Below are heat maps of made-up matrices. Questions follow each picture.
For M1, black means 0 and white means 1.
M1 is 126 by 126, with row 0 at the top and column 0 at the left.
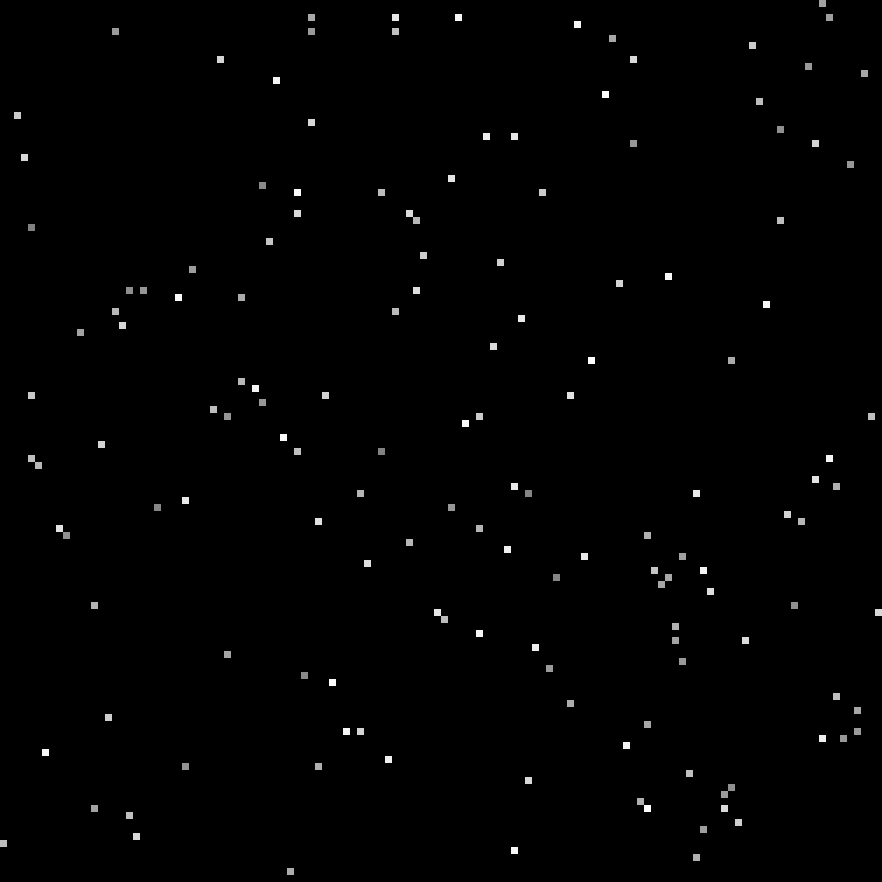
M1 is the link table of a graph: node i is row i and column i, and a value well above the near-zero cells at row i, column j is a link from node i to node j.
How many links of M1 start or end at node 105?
3
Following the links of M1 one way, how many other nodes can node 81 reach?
12
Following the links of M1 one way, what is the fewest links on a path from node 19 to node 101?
6
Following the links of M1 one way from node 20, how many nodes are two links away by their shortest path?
2
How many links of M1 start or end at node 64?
4
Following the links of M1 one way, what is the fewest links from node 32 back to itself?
5
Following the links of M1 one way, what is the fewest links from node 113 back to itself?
8
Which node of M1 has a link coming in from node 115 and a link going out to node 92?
node 103
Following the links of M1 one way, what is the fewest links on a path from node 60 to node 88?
6
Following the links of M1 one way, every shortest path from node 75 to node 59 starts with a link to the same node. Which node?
node 8
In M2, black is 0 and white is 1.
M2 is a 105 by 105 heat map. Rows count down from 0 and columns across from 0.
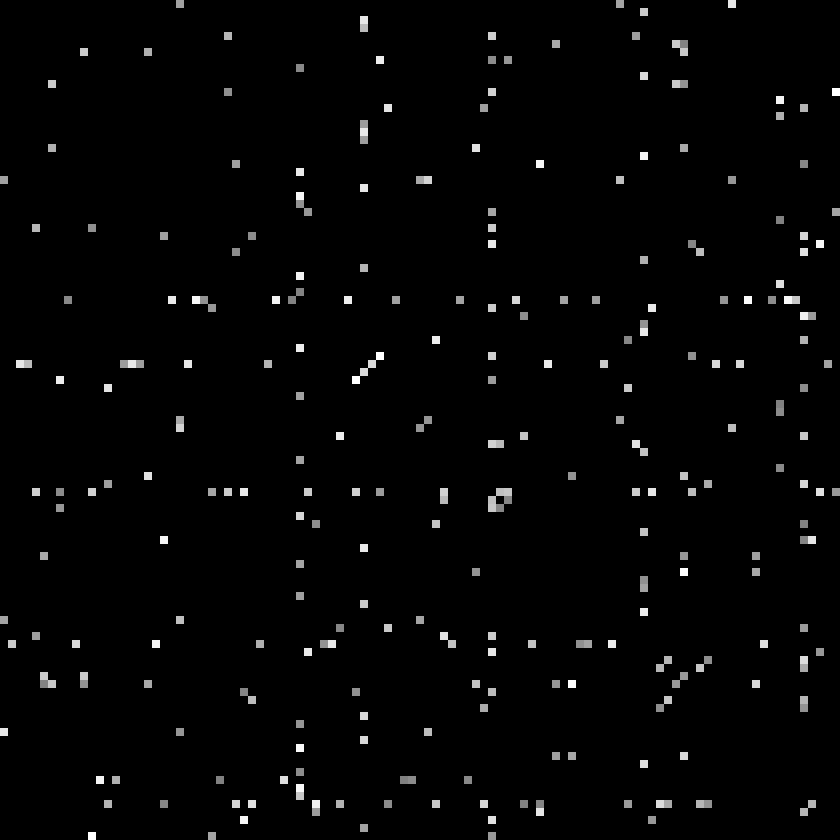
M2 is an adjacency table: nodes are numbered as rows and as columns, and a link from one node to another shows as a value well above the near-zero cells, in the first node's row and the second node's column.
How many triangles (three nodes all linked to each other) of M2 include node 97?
0
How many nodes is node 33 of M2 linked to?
1
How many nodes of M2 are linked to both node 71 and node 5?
1
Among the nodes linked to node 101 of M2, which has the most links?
node 100
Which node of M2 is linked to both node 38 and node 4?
node 61
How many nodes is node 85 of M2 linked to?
9
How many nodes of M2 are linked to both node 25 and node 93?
1
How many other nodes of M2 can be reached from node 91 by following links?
5
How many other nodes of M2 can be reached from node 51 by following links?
7
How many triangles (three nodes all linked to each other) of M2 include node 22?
5
